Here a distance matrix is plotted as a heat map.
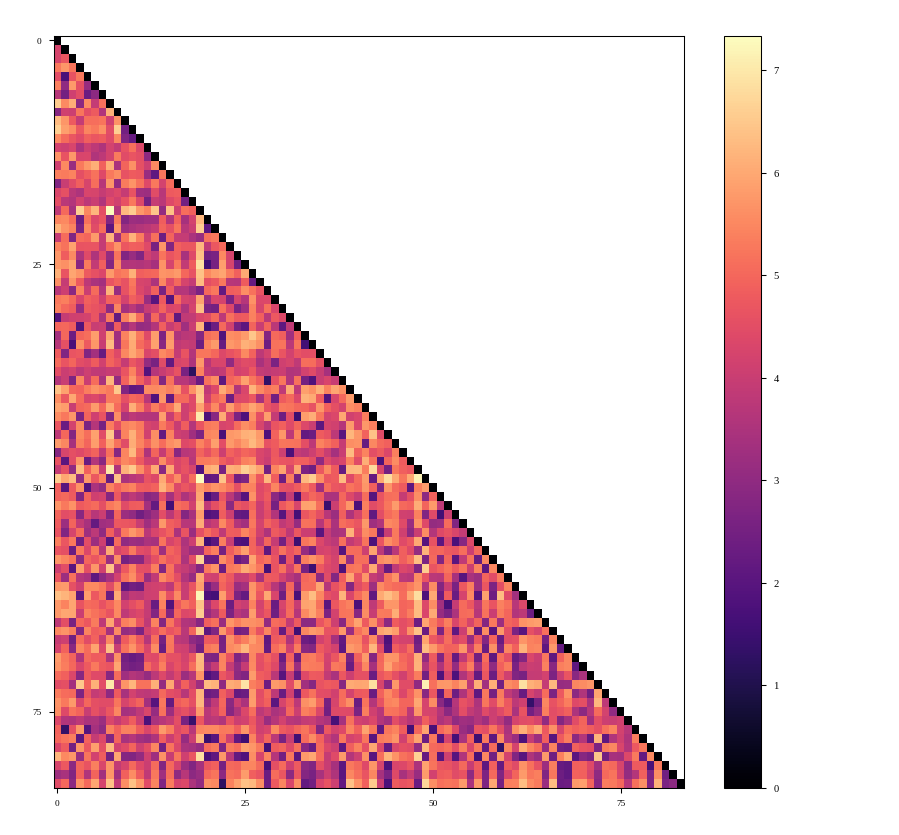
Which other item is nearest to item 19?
48
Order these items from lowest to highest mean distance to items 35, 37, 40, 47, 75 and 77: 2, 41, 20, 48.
20, 2, 48, 41
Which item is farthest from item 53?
19
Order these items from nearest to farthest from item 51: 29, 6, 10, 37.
29, 37, 10, 6
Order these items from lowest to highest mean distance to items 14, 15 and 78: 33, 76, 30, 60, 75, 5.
76, 30, 75, 33, 60, 5
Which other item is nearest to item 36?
52
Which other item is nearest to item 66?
32
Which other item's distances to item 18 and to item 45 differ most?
37
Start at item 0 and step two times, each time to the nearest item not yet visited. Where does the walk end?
46
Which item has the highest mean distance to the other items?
26
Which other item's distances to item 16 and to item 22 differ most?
83
